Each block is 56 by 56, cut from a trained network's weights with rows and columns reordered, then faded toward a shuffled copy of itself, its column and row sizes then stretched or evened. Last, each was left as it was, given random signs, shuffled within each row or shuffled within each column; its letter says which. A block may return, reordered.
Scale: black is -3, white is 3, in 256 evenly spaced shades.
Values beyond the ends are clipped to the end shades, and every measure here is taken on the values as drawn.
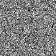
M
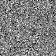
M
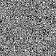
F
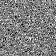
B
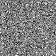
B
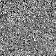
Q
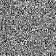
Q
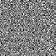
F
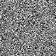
M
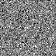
Q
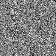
M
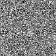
Q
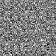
F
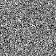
Q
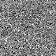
B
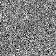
M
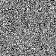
B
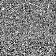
Q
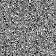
M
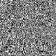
F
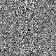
M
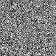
Q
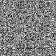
F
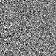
F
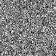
M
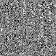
Q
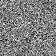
B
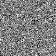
Q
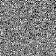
F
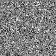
B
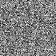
B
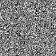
Q
